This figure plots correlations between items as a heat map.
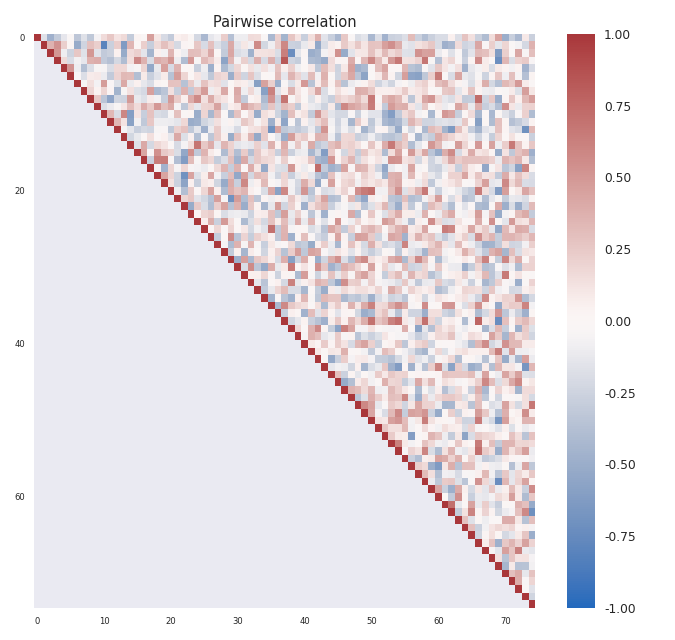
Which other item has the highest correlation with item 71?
14
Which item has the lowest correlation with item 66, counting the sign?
11
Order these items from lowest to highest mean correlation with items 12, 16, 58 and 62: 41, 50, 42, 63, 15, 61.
42, 41, 63, 50, 61, 15
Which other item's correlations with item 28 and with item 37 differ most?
3
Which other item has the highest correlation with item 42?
17
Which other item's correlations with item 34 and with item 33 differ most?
6
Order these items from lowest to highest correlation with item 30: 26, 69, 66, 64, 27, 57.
64, 26, 57, 69, 66, 27
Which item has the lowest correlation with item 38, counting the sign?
2
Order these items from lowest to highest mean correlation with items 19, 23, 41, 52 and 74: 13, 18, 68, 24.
13, 18, 68, 24
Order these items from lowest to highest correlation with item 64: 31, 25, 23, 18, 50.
50, 23, 25, 31, 18
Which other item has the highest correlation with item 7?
35
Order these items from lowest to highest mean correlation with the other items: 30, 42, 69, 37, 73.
69, 42, 30, 73, 37
